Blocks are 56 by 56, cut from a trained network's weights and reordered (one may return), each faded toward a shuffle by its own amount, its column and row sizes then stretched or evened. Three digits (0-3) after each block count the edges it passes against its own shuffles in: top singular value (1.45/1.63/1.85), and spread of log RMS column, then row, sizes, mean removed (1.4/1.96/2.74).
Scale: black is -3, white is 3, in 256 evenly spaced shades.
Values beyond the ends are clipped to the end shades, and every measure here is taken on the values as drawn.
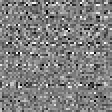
3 1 3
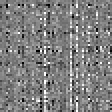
3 3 2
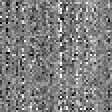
1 3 1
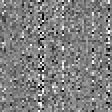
1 3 0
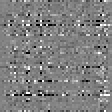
2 2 3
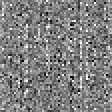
0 2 1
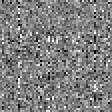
0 2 1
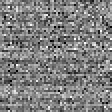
2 1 0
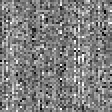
2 2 0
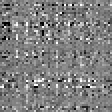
1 2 3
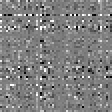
1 3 3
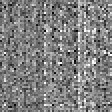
2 2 1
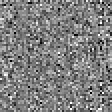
0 2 0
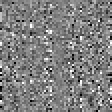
0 3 1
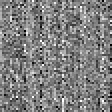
1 2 0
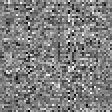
0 2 0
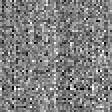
1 1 2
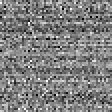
2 0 1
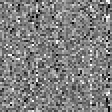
1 2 0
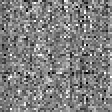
0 1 2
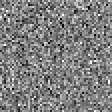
1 1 0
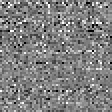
0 1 3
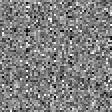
0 2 0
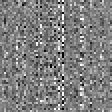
3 3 0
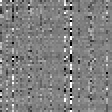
3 3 0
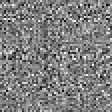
3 0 2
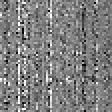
3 3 1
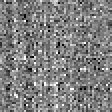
1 1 2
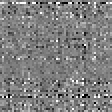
1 1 3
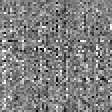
0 2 2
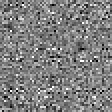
2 1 2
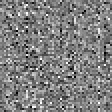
2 2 0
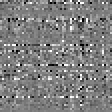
0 2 3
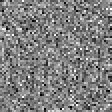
1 0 0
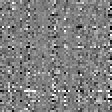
1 3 2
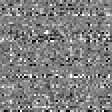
0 1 3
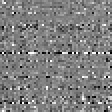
1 1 3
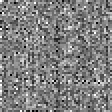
0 1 1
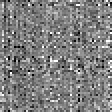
1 2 2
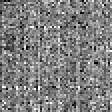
2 0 2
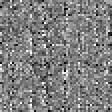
0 2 1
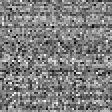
2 0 1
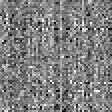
2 0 2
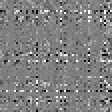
0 3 3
